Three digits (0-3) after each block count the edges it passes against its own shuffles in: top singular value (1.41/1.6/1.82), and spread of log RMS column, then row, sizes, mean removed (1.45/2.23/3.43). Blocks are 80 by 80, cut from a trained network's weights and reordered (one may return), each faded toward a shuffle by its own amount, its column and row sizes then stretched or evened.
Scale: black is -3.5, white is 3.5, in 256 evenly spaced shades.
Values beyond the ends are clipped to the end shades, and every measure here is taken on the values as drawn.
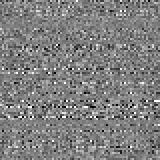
3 0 3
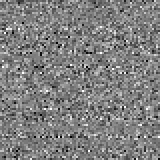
0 0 2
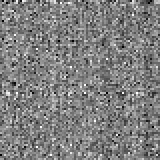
1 0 1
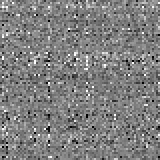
1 2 2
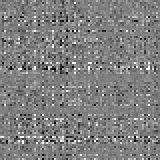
1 2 3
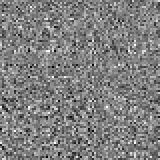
3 1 2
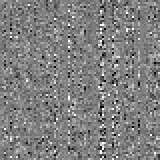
0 3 0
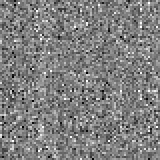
0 1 1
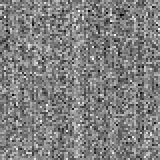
2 0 0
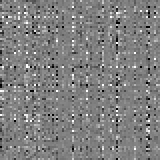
1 3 2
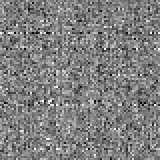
1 0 2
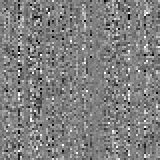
0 3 0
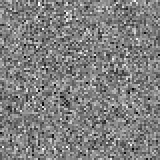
0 1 0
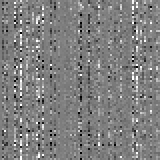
3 3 1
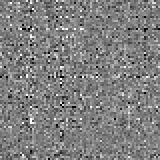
0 2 2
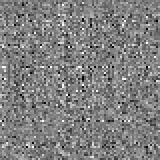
0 1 2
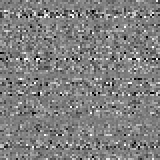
0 1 3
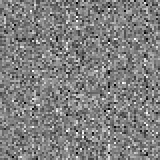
1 2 0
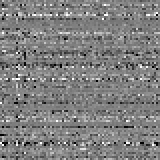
3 1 3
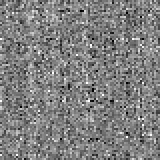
1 1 1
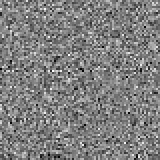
2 1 1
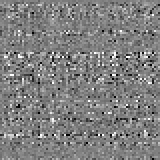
1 1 3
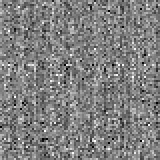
2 1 1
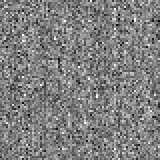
0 1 0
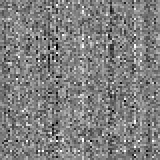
2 2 1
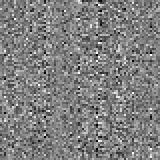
3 2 0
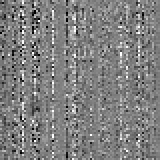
3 3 1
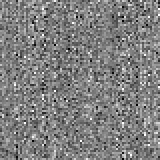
0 2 0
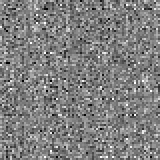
0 1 2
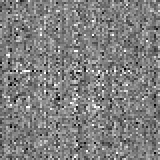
1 2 1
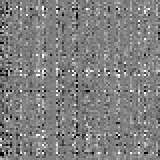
3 3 2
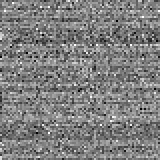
3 0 1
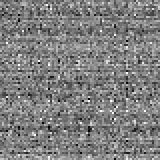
3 1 1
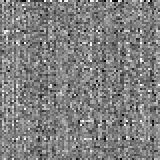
3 1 2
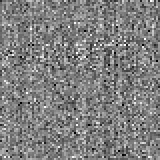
1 0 1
